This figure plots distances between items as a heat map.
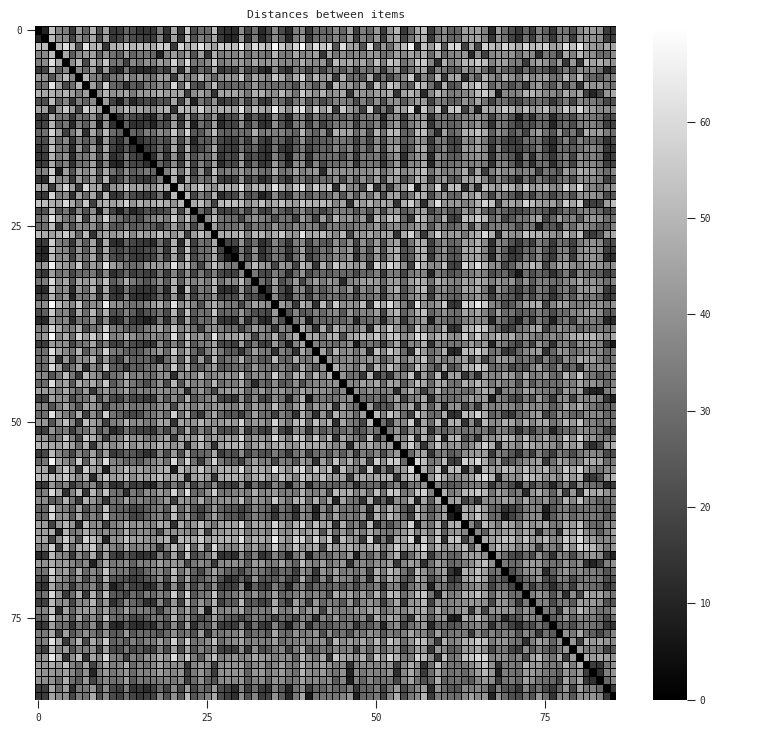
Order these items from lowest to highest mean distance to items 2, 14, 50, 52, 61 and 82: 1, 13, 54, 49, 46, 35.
46, 54, 1, 49, 13, 35
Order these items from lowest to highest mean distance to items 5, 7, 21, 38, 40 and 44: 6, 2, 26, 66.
6, 66, 26, 2
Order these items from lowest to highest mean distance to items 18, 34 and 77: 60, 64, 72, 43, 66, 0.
64, 66, 0, 60, 72, 43
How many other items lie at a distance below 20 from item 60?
10
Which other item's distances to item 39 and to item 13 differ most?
59
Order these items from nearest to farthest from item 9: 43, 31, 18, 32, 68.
31, 18, 43, 68, 32
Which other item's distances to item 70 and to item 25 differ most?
74
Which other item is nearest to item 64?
3
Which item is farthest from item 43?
2
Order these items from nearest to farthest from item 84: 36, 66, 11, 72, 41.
11, 36, 41, 66, 72
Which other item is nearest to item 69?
62
